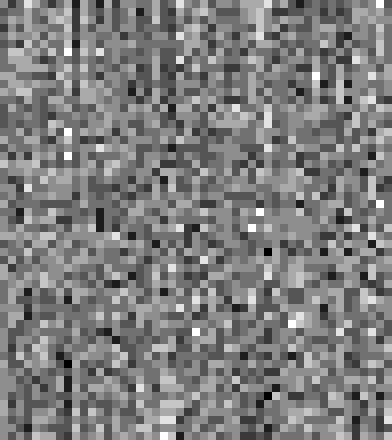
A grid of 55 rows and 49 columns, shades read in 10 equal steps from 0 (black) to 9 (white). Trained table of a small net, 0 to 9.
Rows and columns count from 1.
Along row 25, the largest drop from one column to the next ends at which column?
41
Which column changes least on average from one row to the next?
19
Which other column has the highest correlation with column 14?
34
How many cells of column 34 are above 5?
12
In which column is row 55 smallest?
23
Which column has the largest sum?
47
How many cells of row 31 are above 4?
25
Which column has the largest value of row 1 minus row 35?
48
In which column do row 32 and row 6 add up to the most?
4
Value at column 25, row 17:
2
